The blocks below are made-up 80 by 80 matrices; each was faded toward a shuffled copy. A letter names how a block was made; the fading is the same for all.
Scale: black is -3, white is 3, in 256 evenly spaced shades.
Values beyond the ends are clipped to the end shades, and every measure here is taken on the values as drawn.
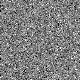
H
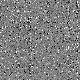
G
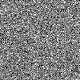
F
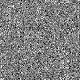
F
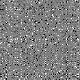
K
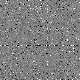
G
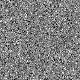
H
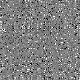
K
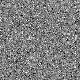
H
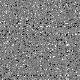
G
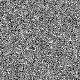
H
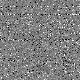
G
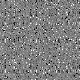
K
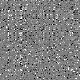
K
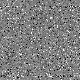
G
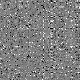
K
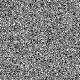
F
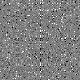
K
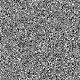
F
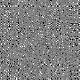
K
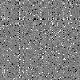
K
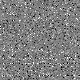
G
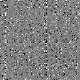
K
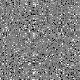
K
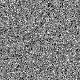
H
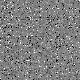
G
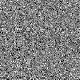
F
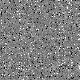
G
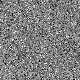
H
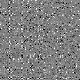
K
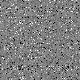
G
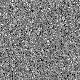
H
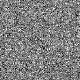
F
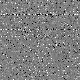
G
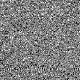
F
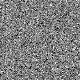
H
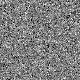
H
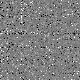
G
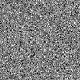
F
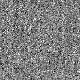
F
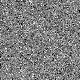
H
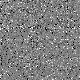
G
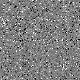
G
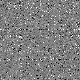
G
